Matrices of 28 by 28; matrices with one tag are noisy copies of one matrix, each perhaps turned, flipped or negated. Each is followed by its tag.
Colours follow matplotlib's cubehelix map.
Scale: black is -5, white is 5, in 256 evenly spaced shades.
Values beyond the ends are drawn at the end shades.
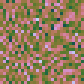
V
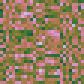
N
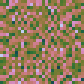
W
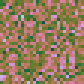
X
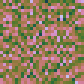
W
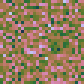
N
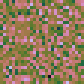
X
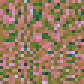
V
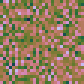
X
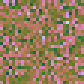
X
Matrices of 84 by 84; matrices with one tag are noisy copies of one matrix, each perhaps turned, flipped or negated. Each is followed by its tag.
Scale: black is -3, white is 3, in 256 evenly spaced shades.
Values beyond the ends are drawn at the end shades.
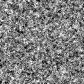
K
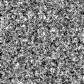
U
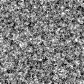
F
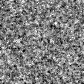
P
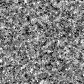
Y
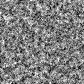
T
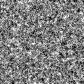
U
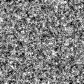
U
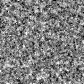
T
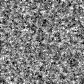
F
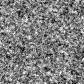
K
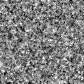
U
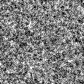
F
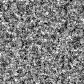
T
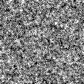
P
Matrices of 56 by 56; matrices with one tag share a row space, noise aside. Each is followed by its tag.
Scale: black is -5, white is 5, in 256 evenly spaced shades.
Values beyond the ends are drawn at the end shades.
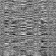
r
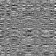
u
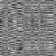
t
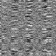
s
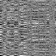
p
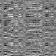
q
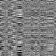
t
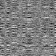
u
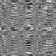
s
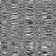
s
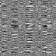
s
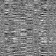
r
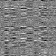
r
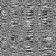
s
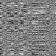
p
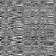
t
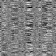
s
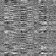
r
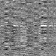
r
